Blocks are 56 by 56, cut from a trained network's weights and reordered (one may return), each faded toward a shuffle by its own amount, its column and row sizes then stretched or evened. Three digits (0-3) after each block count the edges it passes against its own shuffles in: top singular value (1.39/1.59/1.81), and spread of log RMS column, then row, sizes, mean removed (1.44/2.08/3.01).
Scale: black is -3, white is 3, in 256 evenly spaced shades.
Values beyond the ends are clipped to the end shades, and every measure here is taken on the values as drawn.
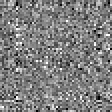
3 1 1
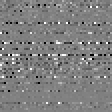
2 0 3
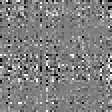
0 3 3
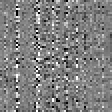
3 3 1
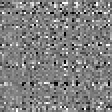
2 2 3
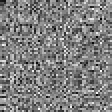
3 1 1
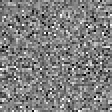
1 0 1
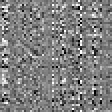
3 3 1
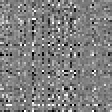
3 3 2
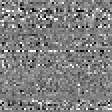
1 1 3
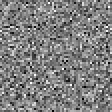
2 0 0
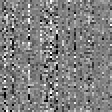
1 3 0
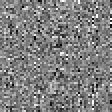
2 2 1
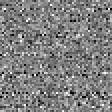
0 0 2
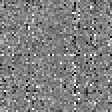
0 2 1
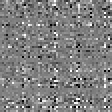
0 2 3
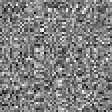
3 0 0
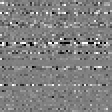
2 0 3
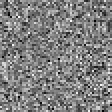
2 1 0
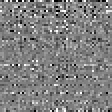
2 1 3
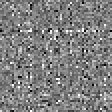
0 2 1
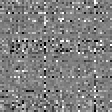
1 2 3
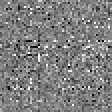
0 1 2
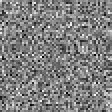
3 1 1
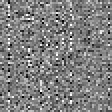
3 2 0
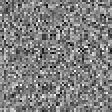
3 0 1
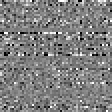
1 0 3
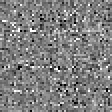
0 1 2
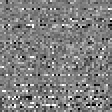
0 0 3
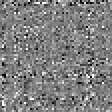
0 2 2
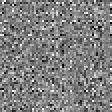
2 2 2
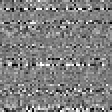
3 0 3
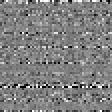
3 0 3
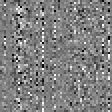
0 3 0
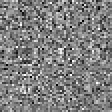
3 1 1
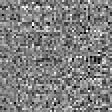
3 1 1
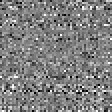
3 0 3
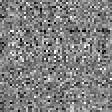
1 1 2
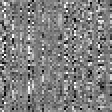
3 3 0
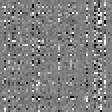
1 3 2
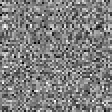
3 0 1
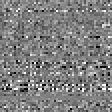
2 0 3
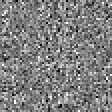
1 2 0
